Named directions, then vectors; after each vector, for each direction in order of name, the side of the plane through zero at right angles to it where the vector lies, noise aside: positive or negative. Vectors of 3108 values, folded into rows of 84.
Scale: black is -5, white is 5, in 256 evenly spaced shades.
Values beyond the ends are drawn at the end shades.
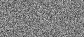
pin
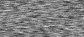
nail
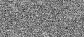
negative, negative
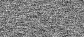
positive, negative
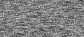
positive, negative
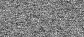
positive, negative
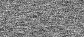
positive, negative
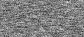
negative, positive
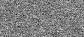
negative, positive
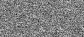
negative, positive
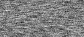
positive, negative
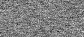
positive, positive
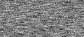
positive, negative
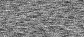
positive, negative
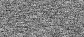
negative, positive
